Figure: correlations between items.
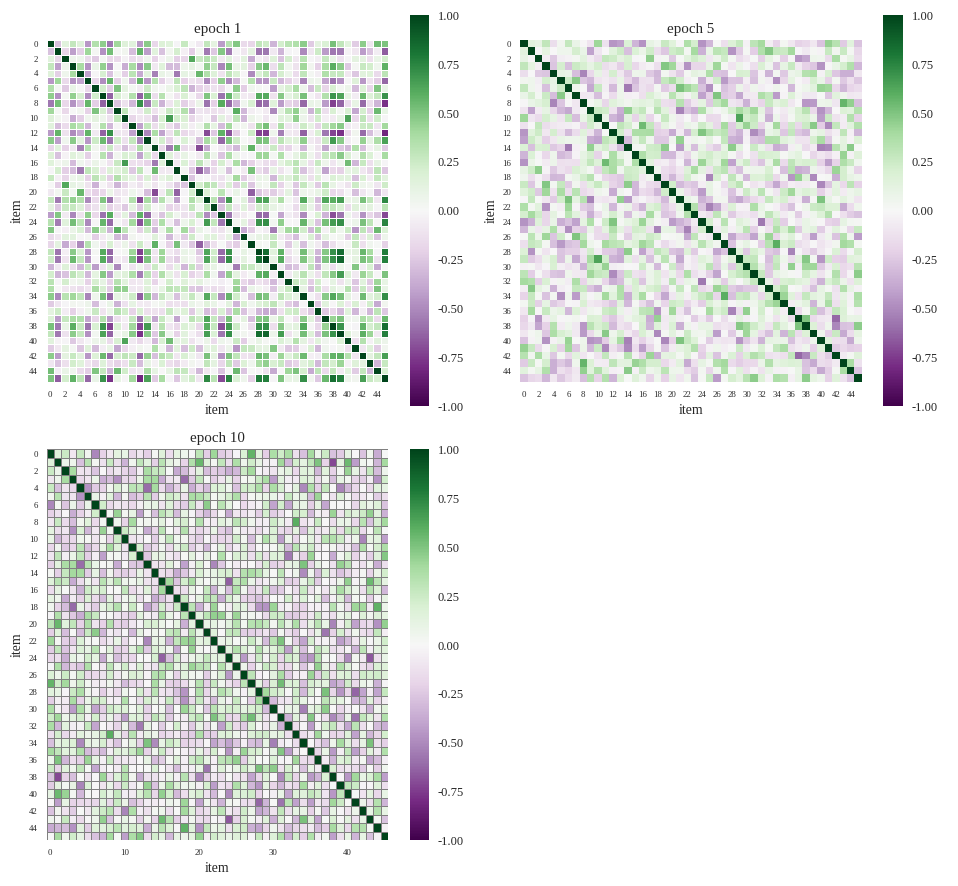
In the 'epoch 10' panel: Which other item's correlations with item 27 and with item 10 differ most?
31
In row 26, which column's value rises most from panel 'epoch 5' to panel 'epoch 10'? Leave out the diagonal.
31
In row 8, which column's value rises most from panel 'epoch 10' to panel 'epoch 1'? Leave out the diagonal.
12
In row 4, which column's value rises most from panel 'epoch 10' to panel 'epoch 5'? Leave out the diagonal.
39
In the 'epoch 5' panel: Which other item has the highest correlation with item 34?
27
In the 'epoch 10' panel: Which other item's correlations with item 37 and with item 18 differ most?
28
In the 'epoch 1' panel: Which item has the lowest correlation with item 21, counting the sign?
12
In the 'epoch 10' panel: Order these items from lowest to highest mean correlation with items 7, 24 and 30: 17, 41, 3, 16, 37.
3, 16, 17, 41, 37
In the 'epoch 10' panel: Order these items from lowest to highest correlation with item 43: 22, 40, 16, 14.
14, 22, 40, 16
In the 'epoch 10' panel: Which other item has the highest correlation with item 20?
1
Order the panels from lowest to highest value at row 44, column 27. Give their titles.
epoch 10, epoch 1, epoch 5
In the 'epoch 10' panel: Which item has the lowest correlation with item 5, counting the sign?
4
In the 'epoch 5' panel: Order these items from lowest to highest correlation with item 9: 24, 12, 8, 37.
12, 8, 37, 24
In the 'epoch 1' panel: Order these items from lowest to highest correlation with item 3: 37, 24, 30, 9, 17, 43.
17, 30, 9, 43, 37, 24
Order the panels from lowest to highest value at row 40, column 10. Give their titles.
epoch 5, epoch 10, epoch 1
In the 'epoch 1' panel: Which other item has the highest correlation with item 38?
45
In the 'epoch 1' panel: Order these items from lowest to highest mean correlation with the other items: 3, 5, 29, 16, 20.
5, 20, 16, 3, 29
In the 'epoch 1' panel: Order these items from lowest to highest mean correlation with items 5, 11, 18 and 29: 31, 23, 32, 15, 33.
23, 32, 33, 15, 31
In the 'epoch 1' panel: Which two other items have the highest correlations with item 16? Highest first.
10, 40
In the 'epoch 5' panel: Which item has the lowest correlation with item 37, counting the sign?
42
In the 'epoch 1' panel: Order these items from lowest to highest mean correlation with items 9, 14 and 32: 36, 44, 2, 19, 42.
19, 2, 42, 36, 44
